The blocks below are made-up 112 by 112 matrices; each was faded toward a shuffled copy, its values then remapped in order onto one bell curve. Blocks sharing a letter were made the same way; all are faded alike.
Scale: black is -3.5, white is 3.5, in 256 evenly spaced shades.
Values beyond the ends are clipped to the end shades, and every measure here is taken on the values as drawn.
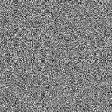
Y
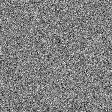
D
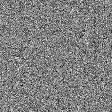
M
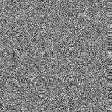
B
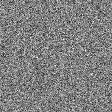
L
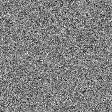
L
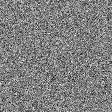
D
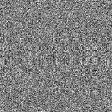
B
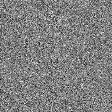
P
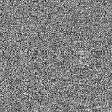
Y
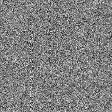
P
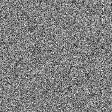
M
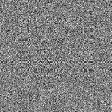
Y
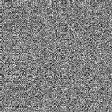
Y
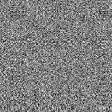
Y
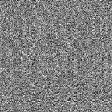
Y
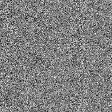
P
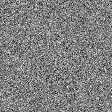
M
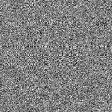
Y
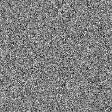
P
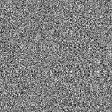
Y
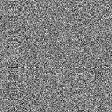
Y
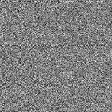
Y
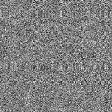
B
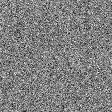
D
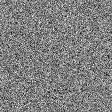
D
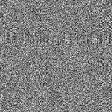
B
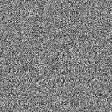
B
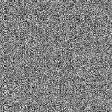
B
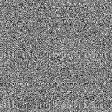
Y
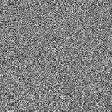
B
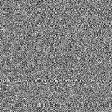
Y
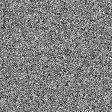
L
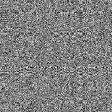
Y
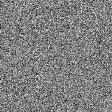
M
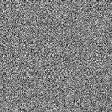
B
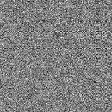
Y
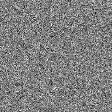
P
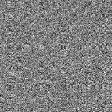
B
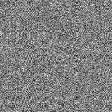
B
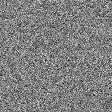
D
